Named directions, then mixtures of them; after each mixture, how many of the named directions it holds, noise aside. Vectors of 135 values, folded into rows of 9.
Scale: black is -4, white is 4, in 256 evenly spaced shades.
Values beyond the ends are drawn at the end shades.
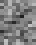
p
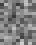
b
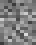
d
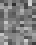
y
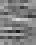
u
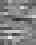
one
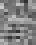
three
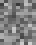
one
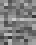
three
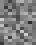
one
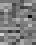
three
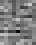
three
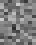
three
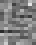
four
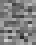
four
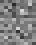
four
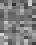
one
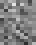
two
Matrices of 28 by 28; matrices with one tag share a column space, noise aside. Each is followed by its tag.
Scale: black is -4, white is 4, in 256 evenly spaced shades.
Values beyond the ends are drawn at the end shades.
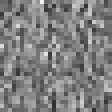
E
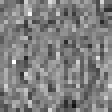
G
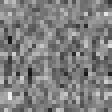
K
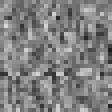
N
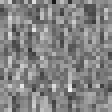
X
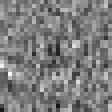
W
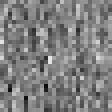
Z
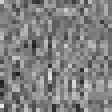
W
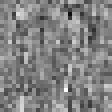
Z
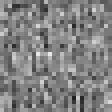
E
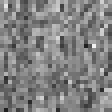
E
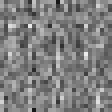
E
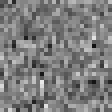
W
